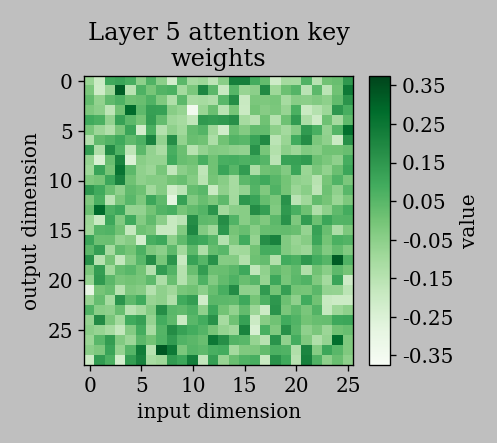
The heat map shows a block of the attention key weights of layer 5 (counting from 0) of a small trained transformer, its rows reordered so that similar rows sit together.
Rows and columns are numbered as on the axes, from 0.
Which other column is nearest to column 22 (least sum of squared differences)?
10
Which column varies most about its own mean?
8
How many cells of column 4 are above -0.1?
24
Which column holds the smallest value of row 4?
22
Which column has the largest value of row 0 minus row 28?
3
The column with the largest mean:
25
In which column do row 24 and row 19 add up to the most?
1
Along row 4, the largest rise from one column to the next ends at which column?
11
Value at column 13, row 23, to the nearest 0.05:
0
